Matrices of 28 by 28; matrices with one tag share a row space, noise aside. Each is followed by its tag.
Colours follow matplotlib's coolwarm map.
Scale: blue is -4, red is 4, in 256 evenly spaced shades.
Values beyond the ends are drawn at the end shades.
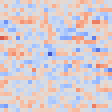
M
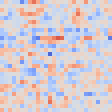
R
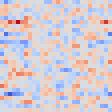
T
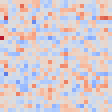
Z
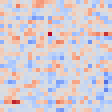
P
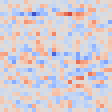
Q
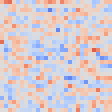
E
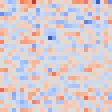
R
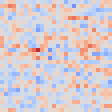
E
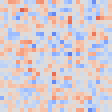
Q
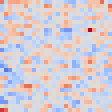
T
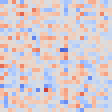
Z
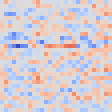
E
